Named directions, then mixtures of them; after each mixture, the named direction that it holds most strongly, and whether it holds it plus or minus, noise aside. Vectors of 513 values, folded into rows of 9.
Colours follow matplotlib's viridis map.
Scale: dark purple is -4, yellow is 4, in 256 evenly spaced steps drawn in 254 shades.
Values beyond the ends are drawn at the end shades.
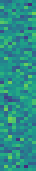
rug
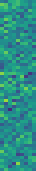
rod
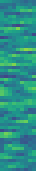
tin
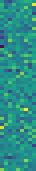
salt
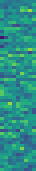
tin, plus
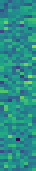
rug, plus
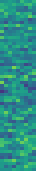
tin, minus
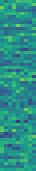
tin, minus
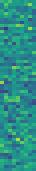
rug, minus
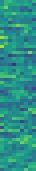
tin, minus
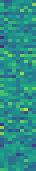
salt, plus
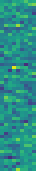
tin, minus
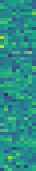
rug, plus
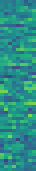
tin, plus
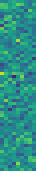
rod, plus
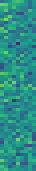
rod, plus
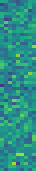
rod, minus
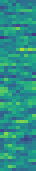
tin, plus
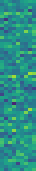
rod, minus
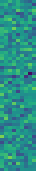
rod, plus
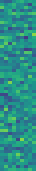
rug, plus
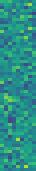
rug, minus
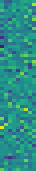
salt, plus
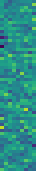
salt, plus
